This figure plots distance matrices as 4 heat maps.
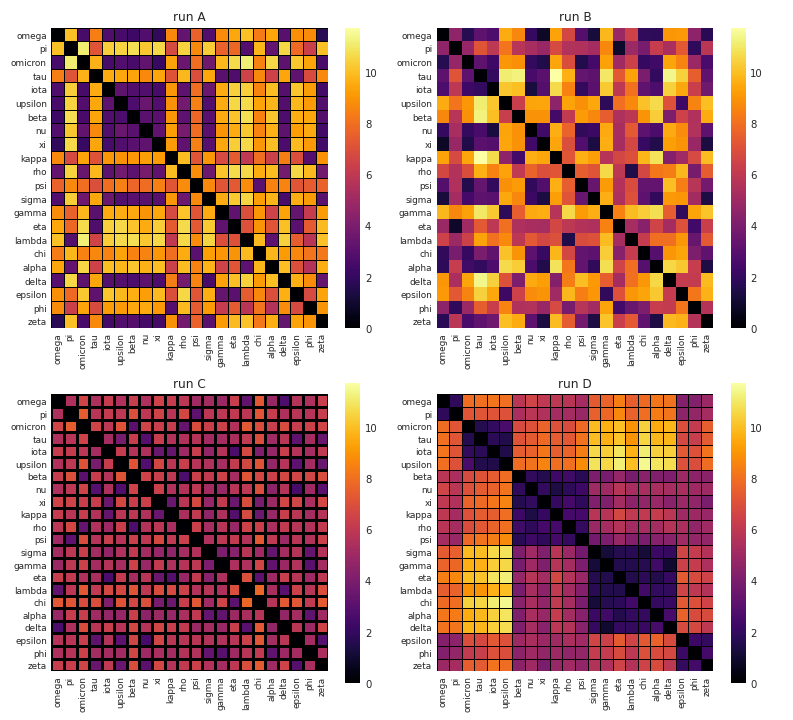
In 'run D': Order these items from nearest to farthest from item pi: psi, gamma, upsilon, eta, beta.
psi, beta, upsilon, gamma, eta
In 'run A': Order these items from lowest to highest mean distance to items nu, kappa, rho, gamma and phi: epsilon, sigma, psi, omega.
omega, sigma, epsilon, psi
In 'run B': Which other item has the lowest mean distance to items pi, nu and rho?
phi
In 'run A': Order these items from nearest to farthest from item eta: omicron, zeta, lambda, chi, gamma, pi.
gamma, lambda, pi, chi, zeta, omicron
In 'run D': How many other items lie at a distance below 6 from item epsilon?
10
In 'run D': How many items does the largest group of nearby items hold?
7
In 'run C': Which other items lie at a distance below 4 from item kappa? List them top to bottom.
iota, xi, eta, chi
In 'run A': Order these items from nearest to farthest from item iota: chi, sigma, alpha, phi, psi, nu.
nu, sigma, psi, chi, phi, alpha
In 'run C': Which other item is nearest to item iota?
eta
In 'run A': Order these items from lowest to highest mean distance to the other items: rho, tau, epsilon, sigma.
sigma, rho, tau, epsilon
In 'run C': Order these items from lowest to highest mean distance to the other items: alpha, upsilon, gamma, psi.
alpha, gamma, upsilon, psi
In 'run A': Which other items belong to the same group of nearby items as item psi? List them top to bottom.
chi
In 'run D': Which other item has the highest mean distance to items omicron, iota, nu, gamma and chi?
omega
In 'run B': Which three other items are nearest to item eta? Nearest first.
pi, phi, chi
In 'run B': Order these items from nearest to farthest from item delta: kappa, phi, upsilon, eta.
kappa, eta, phi, upsilon
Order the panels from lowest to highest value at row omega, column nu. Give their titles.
run B, run A, run C, run D
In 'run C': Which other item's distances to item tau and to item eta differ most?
chi
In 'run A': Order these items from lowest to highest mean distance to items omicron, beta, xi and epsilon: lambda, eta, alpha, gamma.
gamma, eta, alpha, lambda
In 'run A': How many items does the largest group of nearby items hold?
11
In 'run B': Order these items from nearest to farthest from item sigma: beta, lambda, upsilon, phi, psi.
psi, phi, lambda, beta, upsilon
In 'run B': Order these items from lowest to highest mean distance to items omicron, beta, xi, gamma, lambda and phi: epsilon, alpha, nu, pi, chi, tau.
pi, chi, nu, alpha, epsilon, tau
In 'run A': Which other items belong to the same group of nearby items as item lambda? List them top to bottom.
pi, alpha
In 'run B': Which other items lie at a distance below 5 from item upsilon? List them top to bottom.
kappa, gamma, epsilon
